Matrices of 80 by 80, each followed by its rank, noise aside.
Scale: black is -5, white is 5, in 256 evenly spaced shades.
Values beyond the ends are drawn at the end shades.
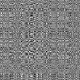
four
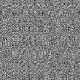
eight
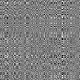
three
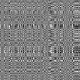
three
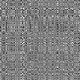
four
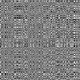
three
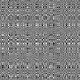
two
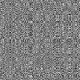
six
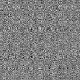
eight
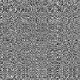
six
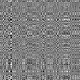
three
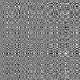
three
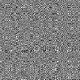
six
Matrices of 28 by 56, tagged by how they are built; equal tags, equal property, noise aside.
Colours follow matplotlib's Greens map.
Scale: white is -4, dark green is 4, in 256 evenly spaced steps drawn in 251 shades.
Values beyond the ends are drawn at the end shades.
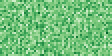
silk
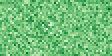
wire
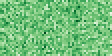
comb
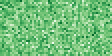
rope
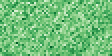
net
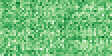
rope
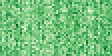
rope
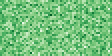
comb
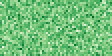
silk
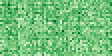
rope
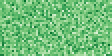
silk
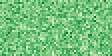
silk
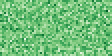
silk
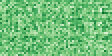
rope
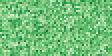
comb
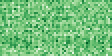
rope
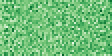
comb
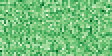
rope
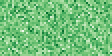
wire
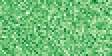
wire
